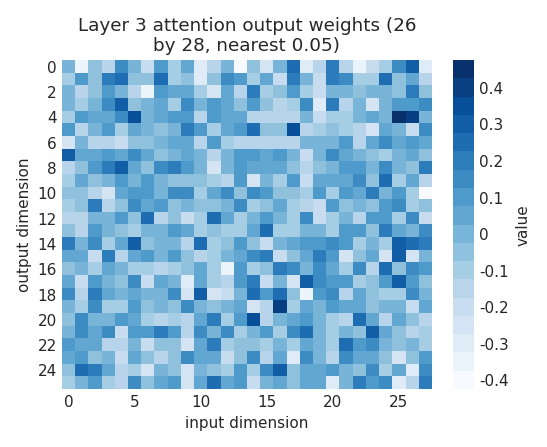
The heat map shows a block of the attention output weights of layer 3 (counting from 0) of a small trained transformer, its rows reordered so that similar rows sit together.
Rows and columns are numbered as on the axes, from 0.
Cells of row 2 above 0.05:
5
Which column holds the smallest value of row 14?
15
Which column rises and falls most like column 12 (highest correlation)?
7
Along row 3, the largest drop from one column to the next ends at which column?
19
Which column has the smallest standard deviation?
8
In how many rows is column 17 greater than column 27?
11
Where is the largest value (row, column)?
4, 25
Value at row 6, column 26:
0.1
